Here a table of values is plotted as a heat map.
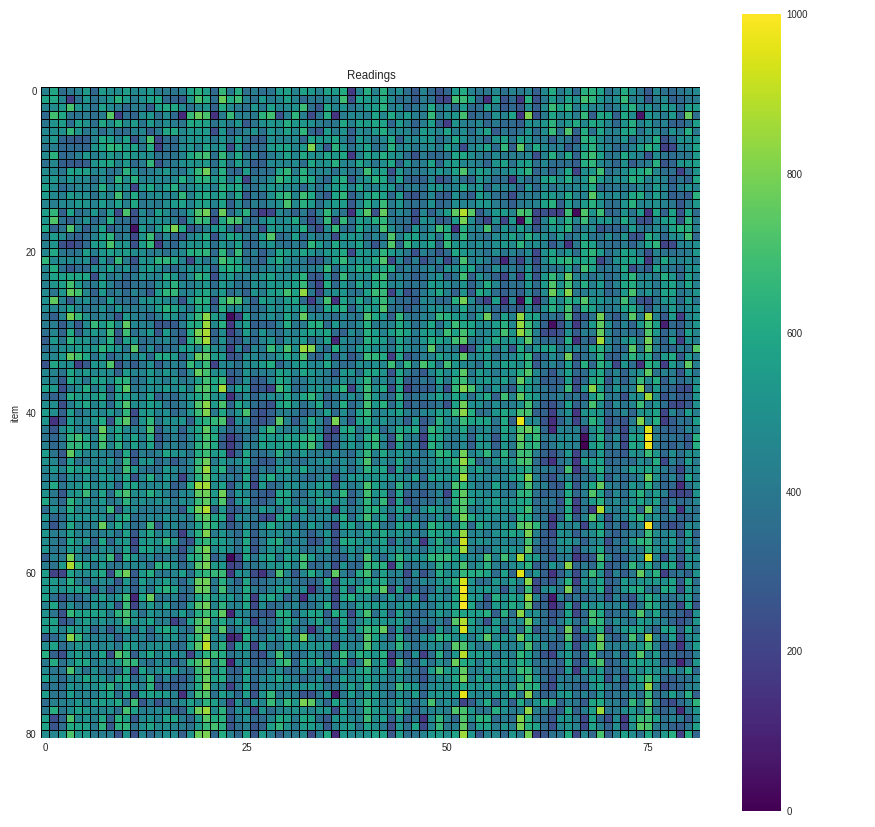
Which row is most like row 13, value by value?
11
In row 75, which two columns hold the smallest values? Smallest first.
36, 17
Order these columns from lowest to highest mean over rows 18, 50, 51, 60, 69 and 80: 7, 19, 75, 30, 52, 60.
30, 7, 75, 60, 19, 52
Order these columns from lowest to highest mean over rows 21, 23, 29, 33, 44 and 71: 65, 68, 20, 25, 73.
25, 68, 73, 65, 20
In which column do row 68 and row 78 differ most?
69
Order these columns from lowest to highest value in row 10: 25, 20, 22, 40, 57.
57, 25, 22, 40, 20
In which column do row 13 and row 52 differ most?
68
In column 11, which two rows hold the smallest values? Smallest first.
17, 63
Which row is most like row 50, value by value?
39
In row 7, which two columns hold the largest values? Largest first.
33, 59
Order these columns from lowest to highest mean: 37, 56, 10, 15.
56, 15, 37, 10
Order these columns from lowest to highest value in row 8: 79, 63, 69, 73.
79, 73, 69, 63
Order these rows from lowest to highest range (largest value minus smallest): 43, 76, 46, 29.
76, 46, 29, 43
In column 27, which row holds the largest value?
3
